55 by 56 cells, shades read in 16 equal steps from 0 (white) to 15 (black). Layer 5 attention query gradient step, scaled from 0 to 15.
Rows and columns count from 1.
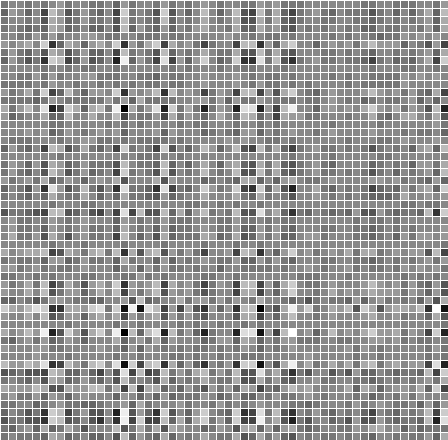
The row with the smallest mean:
39
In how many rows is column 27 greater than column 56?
23
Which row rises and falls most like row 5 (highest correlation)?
10
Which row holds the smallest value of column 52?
15
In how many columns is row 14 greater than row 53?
17
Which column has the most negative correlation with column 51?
48
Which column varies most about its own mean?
16
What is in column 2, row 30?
5
